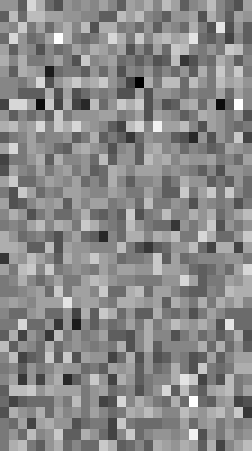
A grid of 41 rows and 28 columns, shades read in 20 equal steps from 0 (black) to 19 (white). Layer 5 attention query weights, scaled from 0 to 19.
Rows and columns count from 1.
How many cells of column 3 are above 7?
33
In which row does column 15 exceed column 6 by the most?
7
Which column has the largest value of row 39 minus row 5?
5
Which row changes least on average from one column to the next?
26
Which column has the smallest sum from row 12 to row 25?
25
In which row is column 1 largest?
32
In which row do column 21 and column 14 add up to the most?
35
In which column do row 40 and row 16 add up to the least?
23
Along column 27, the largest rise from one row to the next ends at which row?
38
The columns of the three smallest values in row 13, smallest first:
22, 15, 28
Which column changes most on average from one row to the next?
2
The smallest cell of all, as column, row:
16, 8
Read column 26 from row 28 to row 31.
11 8 17 9
